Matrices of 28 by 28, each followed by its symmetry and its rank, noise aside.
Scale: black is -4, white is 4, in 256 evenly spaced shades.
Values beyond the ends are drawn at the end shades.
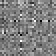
antisymmetric, rank four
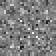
symmetric, rank four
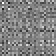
no symmetry, rank three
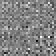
no symmetry, rank four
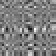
no symmetry, rank two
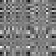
no symmetry, rank two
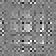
symmetric, rank three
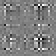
no symmetry, rank two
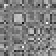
symmetric, rank four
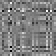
antisymmetric, rank two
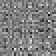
antisymmetric, rank four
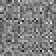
antisymmetric, rank four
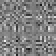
antisymmetric, rank four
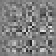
antisymmetric, rank two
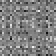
antisymmetric, rank four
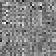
no symmetry, rank four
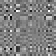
antisymmetric, rank two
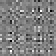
antisymmetric, rank four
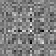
symmetric, rank two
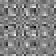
no symmetry, rank two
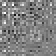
symmetric, rank three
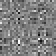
no symmetry, rank four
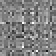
no symmetry, rank four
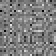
no symmetry, rank four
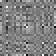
symmetric, rank two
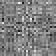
antisymmetric, rank four
